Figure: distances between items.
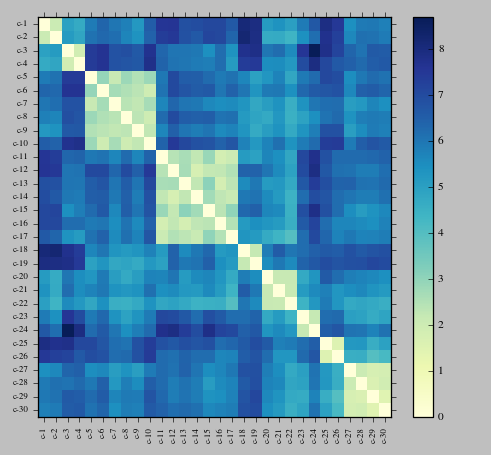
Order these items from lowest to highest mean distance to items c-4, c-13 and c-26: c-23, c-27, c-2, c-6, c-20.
c-20, c-27, c-2, c-23, c-6
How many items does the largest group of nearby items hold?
7
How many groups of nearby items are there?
9
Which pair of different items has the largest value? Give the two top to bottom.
c-3, c-24
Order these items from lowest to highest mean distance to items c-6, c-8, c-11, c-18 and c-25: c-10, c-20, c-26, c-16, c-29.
c-10, c-16, c-26, c-20, c-29
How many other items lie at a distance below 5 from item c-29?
7
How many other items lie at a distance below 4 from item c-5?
5
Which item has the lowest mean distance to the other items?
c-22
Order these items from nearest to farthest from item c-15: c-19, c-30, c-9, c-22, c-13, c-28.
c-13, c-22, c-28, c-30, c-9, c-19
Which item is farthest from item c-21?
c-18
